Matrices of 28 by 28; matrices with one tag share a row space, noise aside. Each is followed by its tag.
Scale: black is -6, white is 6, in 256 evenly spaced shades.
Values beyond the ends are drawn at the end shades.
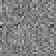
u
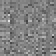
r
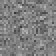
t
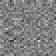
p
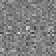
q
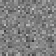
q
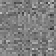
u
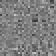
u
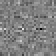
t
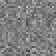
q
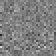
p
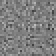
q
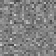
p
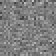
t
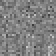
q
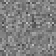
q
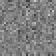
q
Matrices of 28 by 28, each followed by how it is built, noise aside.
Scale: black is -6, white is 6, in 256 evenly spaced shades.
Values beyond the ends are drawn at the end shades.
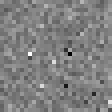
sparse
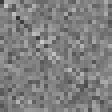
diagonal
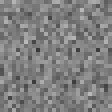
repeating columns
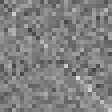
diagonal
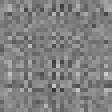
low rank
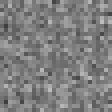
blocks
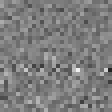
uneven rows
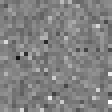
sparse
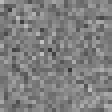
diagonal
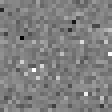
sparse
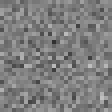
low rank
